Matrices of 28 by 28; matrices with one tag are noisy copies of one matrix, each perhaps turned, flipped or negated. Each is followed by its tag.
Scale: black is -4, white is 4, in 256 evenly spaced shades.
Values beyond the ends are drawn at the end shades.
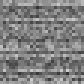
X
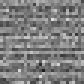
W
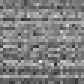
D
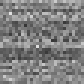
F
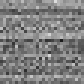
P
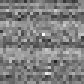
F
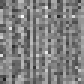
W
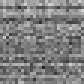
D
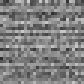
W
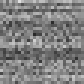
F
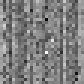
X
